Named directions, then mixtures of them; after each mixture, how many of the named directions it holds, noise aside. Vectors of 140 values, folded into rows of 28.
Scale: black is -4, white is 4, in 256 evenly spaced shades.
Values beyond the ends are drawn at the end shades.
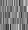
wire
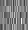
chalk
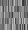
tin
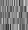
one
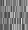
two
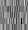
one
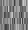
three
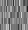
one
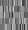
one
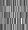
one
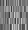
three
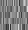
one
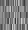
two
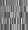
two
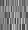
three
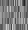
three
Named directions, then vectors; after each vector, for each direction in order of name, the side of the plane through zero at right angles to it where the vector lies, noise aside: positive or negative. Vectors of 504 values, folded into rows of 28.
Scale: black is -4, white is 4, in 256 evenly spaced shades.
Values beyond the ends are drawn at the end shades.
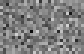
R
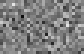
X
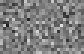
positive, negative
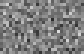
negative, positive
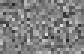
positive, negative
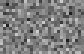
positive, negative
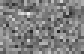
positive, negative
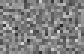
negative, positive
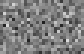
negative, positive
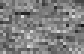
negative, negative
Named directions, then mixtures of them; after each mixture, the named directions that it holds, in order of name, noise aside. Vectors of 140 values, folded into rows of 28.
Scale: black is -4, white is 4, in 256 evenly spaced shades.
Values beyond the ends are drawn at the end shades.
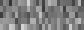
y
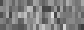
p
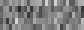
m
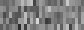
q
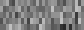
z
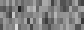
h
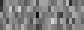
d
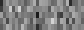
d.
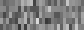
q.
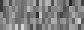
d, h, y.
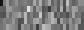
d, p, y.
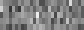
d, p.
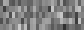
q, z.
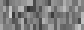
h, p, q.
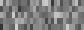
h, m, y.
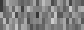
d, h.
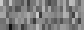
d, y, z.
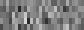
h, p, q.
